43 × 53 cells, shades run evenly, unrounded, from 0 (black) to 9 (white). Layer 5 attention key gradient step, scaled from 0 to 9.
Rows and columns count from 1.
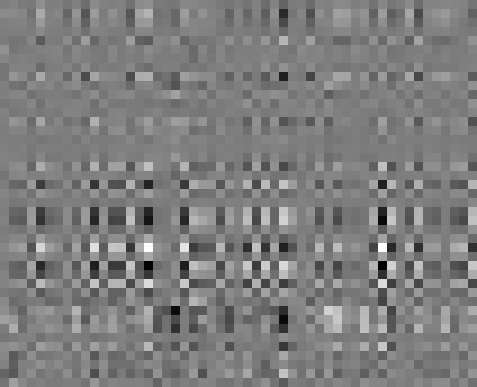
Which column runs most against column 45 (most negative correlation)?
31
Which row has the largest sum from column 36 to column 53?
35
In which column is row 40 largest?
32
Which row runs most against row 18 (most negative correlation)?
12
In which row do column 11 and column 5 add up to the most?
28
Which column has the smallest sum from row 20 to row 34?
43
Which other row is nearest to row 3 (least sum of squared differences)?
1
